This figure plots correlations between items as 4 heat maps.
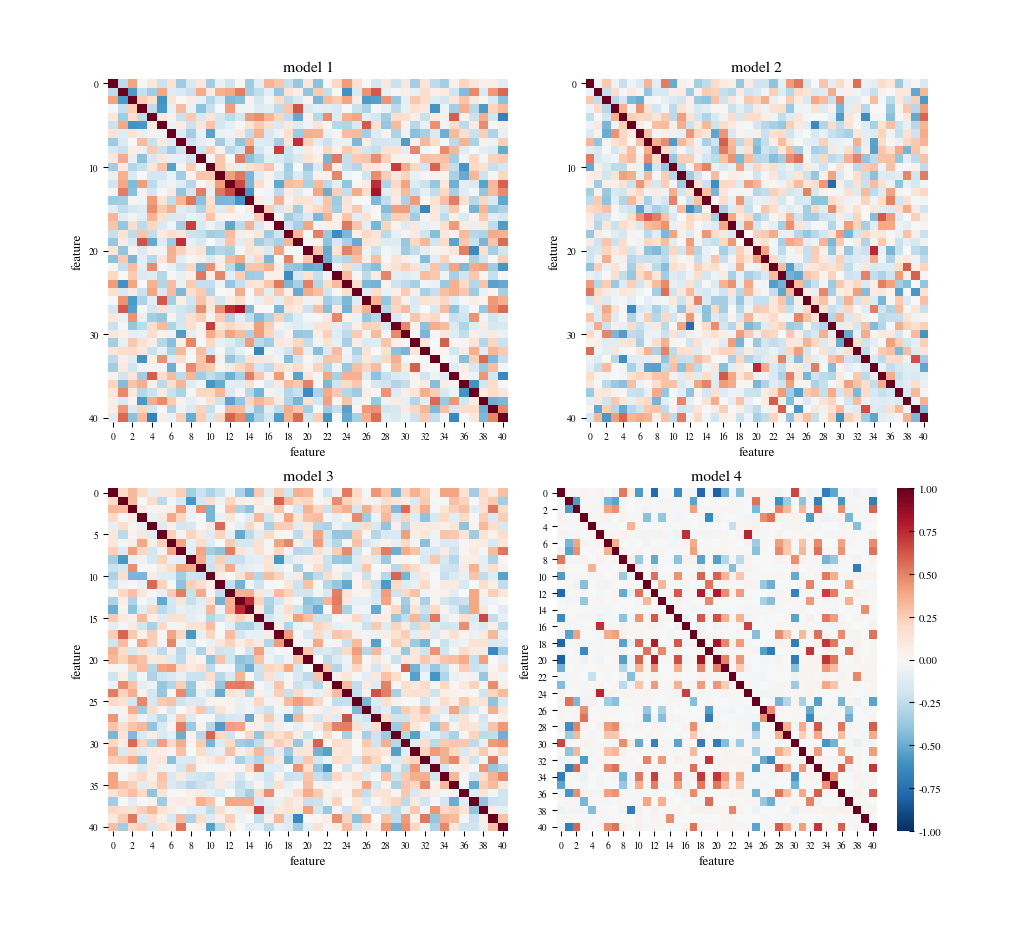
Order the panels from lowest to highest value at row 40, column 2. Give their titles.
model 2, model 1, model 3, model 4
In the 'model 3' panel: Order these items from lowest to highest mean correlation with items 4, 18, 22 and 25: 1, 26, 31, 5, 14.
31, 26, 5, 14, 1
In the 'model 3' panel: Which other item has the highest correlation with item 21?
30
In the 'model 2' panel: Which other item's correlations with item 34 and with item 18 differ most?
27
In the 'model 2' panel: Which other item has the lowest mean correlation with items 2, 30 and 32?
40
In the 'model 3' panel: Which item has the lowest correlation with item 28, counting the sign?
11
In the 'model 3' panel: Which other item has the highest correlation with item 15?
38
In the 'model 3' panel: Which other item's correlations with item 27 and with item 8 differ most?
24
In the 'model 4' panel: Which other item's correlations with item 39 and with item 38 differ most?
9
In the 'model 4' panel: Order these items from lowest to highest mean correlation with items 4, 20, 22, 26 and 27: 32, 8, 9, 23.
32, 8, 9, 23
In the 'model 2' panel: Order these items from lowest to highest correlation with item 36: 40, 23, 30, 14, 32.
23, 40, 30, 32, 14
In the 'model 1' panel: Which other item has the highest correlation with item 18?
21
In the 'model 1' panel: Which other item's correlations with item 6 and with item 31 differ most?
34
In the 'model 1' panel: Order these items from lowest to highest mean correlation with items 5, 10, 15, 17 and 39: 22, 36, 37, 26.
36, 37, 22, 26
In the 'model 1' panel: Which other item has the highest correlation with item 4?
35
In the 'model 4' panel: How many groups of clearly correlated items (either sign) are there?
6
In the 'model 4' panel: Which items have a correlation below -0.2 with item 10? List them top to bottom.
0, 8, 30
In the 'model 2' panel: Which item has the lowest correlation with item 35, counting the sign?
26
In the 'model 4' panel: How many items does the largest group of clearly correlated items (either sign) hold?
12
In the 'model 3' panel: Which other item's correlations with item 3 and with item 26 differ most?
25
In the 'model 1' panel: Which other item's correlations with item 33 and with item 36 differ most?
10
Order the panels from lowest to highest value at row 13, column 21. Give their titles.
model 3, model 2, model 4, model 1
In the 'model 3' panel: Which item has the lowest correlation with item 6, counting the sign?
32
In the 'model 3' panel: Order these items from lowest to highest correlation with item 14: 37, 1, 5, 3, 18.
5, 3, 1, 18, 37
